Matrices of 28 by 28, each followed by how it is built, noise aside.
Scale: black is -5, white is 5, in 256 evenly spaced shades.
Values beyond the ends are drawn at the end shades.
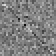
diagonal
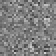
low rank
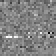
uneven rows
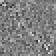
banded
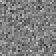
diagonal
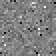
sparse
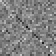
diagonal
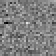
uneven rows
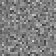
repeating rows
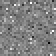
sparse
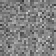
repeating rows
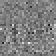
uneven rows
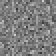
repeating rows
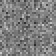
repeating rows
